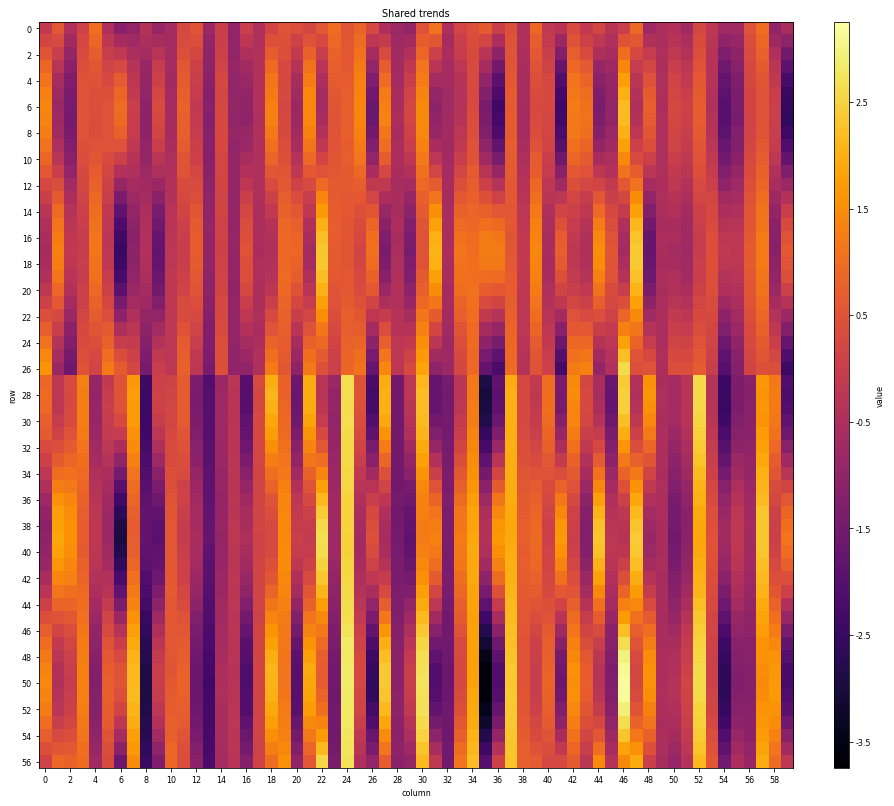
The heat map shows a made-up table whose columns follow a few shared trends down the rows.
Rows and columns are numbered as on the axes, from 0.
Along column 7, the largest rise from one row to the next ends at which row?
27
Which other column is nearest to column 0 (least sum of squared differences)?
43
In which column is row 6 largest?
46
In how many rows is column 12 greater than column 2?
27
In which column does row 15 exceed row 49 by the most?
35
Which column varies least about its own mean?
49
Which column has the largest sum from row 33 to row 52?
24
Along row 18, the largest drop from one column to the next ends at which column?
48
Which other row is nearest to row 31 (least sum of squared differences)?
30
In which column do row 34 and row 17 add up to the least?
6
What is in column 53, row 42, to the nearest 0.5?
0.5
